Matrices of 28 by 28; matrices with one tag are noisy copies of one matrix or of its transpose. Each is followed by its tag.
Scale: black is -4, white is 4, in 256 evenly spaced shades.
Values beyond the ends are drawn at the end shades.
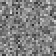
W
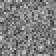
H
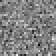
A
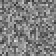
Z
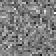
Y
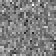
W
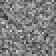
Z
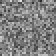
H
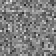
W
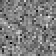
Z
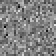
Z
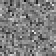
A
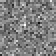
A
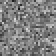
H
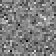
Z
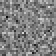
W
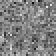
H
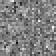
W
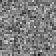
Y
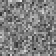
H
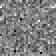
H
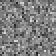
Z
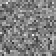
A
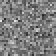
H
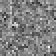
W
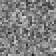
A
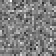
W
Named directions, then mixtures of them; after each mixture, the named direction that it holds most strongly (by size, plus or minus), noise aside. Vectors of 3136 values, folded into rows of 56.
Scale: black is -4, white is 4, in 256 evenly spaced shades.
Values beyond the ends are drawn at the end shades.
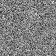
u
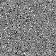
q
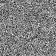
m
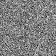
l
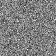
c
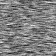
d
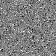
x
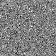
q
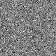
x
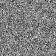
m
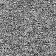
m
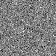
x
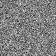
c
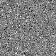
q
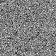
q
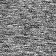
d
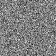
c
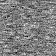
d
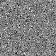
q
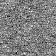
q
